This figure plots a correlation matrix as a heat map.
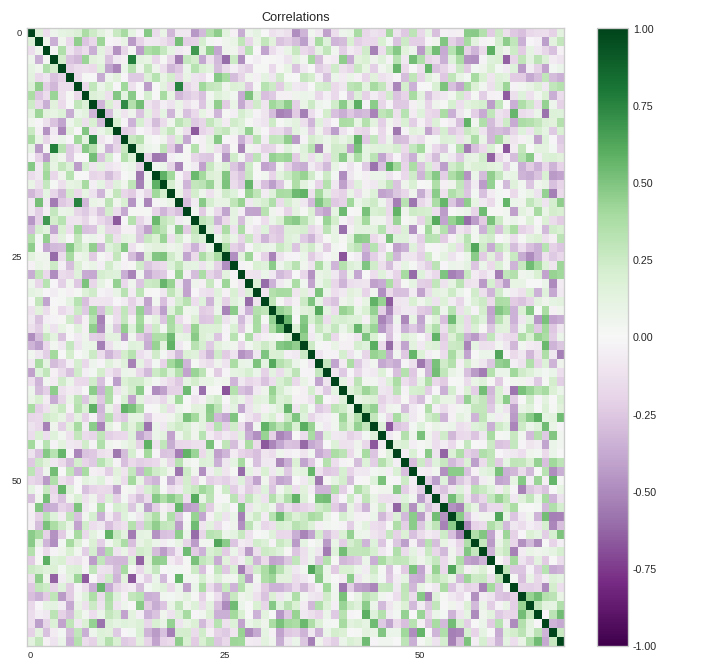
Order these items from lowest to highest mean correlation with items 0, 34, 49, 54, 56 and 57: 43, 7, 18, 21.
21, 43, 18, 7
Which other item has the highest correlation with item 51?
4
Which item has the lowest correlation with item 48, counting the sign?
32
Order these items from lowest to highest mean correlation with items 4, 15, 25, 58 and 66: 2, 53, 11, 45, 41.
53, 45, 11, 41, 2
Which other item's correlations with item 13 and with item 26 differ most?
37
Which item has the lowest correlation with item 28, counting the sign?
30
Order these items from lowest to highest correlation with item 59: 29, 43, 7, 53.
29, 53, 7, 43
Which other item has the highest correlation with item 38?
52
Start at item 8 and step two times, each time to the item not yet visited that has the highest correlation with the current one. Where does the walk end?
42
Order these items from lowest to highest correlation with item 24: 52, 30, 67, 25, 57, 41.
67, 52, 30, 41, 25, 57
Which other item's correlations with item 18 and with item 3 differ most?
13
